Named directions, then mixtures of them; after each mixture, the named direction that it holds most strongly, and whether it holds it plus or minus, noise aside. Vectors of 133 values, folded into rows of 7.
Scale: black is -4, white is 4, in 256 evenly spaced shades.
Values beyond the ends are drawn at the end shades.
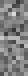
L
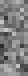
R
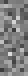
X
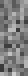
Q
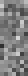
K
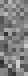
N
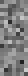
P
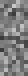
L, minus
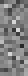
X, plus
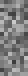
X, plus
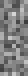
Q, plus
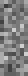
R, minus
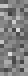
X, plus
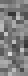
X, plus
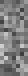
R, minus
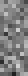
N, plus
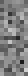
P, plus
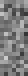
K, plus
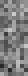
N, plus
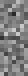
L, minus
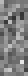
P, minus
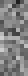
L, plus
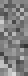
N, minus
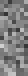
N, minus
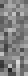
N, plus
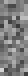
P, plus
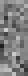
R, plus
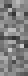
L, minus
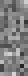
Q, plus
